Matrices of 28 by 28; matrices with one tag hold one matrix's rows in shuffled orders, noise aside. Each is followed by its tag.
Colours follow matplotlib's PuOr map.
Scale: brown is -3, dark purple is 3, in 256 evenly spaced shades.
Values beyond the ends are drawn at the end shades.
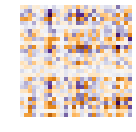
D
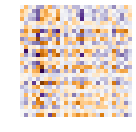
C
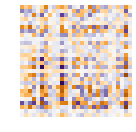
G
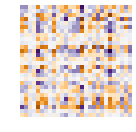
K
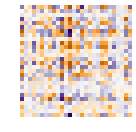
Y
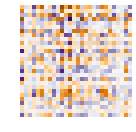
Y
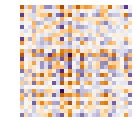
Y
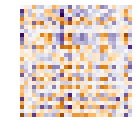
Y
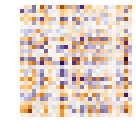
G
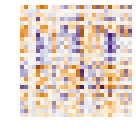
K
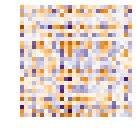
Y
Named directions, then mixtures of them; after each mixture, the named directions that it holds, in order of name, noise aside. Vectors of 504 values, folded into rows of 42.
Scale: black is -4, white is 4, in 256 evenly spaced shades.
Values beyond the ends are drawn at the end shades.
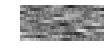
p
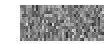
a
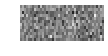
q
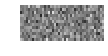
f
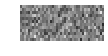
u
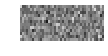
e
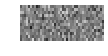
a, e, f.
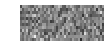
u.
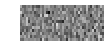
a, e, f.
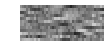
p.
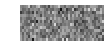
e, f, u.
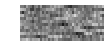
p, q.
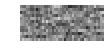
a, f, p.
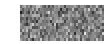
a, f, u.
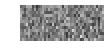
a.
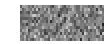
u.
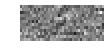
p, u.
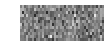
q.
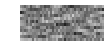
f, p.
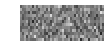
a, u.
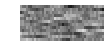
p.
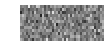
f.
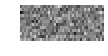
f, p, u.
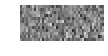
a, e.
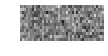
a, p, q.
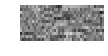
a, p, u.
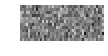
a, u.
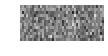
q.
